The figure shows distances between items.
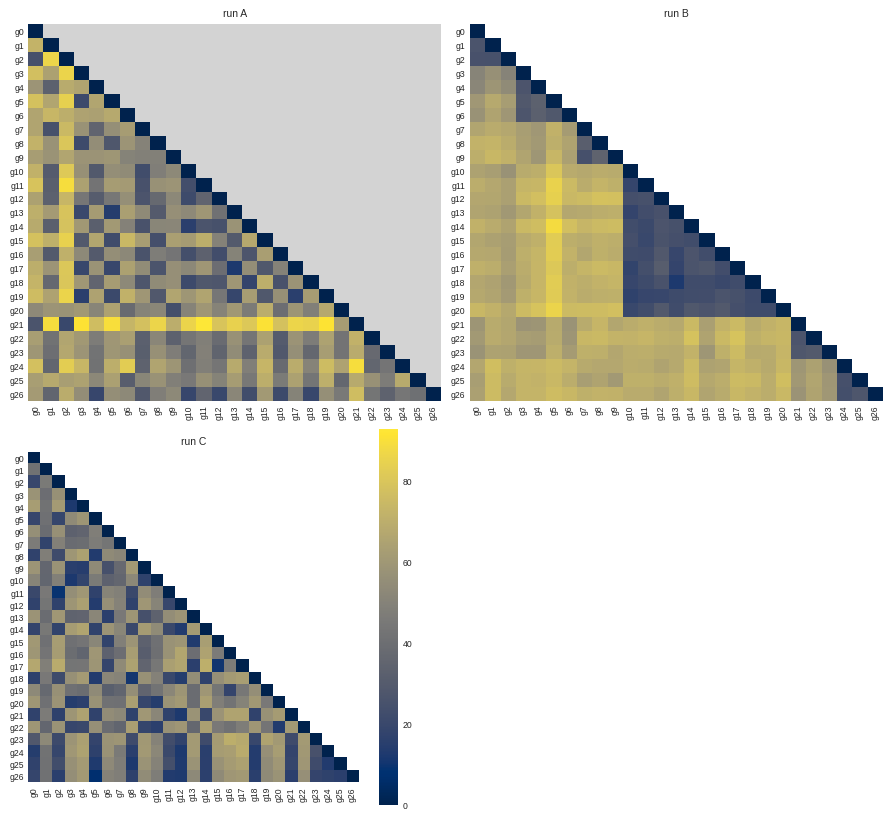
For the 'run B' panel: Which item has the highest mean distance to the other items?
g5
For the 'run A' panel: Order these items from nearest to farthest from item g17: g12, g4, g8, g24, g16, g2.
g8, g12, g16, g4, g24, g2
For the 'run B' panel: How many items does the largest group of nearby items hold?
11
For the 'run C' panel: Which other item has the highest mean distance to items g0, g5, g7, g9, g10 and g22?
g17
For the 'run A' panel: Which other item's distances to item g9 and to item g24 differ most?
g20
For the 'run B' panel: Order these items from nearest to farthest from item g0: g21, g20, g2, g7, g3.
g2, g3, g21, g7, g20
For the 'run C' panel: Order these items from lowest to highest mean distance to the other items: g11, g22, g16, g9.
g11, g9, g22, g16
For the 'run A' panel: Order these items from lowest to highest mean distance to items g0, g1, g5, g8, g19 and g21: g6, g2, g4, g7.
g7, g4, g2, g6
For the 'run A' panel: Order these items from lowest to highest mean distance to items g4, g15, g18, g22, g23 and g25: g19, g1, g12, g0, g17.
g12, g1, g17, g19, g0
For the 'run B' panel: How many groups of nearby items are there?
6
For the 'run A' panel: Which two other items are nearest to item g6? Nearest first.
g25, g20
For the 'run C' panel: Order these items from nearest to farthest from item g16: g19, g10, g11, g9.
g19, g9, g10, g11
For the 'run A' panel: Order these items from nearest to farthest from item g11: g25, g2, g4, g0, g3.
g4, g25, g3, g0, g2
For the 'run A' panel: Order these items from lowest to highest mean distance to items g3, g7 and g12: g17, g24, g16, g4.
g16, g17, g4, g24
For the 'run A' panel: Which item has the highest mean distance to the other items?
g21
